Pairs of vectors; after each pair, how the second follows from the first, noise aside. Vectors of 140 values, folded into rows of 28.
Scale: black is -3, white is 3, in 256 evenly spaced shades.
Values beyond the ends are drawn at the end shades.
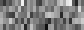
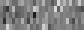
reversed, negated, partly zeroed.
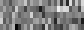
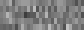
wrapped around, negated, shrunk.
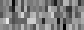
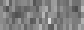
wrapped around, negated, shrunk.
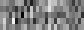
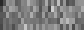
wrapped around, negated, shrunk.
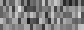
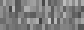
negated, shrunk.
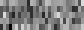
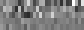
reversed, negated, partly zeroed.
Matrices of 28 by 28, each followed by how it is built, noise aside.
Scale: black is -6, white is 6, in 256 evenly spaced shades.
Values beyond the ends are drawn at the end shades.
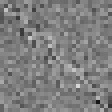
banded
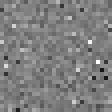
sparse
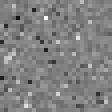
sparse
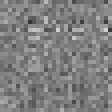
low rank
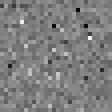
sparse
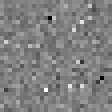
sparse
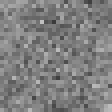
smooth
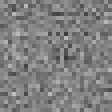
low rank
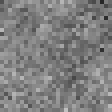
smooth
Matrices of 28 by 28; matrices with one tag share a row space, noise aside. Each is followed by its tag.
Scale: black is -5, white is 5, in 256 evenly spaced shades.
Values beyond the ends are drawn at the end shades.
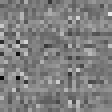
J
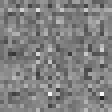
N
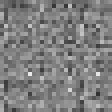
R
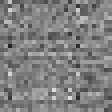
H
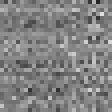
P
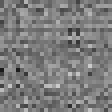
J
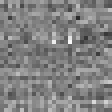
H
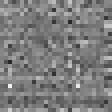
H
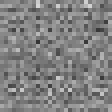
N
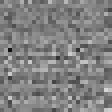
H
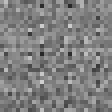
R
